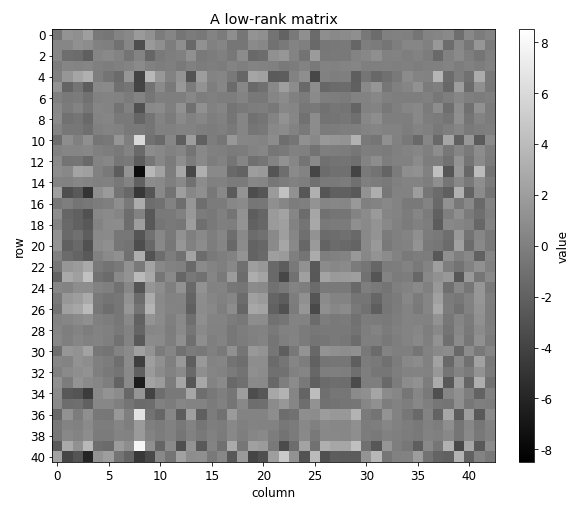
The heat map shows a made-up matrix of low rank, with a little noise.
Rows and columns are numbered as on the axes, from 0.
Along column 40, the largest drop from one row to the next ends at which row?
40
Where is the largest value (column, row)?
8, 39
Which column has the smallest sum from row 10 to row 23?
3
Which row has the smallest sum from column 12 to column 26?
13
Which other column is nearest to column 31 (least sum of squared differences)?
22
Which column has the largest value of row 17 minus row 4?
25
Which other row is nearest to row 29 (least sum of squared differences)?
14
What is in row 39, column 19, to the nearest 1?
2
